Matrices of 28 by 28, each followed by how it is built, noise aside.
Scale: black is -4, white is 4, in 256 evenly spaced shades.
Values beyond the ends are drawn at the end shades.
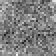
smooth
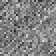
Hankel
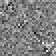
block diagonal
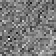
Hankel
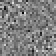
block diagonal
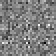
low rank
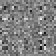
low rank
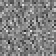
repeating columns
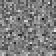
repeating columns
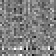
low rank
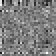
low rank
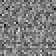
repeating columns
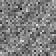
Hankel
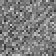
Hankel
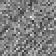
Hankel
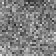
smooth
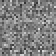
repeating columns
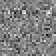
low rank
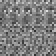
repeating columns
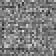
blocks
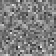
repeating columns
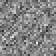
Hankel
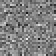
low rank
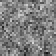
smooth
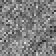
Hankel
